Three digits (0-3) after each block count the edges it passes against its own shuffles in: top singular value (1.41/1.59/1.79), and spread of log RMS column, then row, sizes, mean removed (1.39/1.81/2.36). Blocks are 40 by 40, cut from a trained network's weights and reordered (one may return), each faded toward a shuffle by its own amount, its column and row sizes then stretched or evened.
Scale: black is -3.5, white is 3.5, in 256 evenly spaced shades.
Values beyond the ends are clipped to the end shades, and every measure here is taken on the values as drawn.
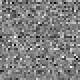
2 0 3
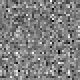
2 2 1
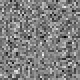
1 1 0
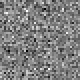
0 1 0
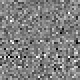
0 0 2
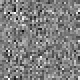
2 2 2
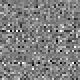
0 0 3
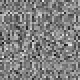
3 0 1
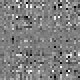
2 3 3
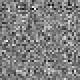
3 1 2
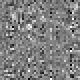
0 3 1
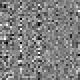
2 3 0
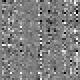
0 3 1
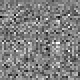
2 1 2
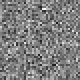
2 1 0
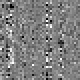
1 3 0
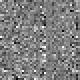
0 3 1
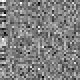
3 2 0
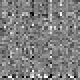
3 2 2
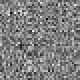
3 1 1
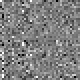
0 2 2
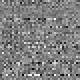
1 0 3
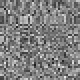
3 0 0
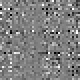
1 3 3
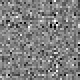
0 2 1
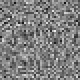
3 0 1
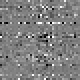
1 2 3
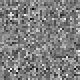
1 1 1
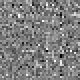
0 1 2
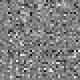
0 2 3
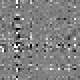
1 3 3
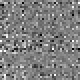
0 2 3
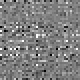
0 2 3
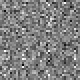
2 2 0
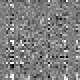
3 3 2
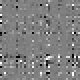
1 3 3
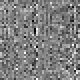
2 3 0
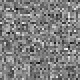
2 0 1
